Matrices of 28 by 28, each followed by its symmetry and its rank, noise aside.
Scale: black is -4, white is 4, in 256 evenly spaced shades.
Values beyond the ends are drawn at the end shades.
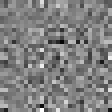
no symmetry, rank four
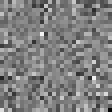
no symmetry, rank six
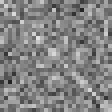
symmetric, rank eight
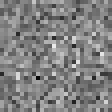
no symmetry, rank eight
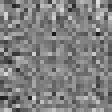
antisymmetric, rank six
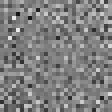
antisymmetric, rank six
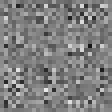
antisymmetric, rank four
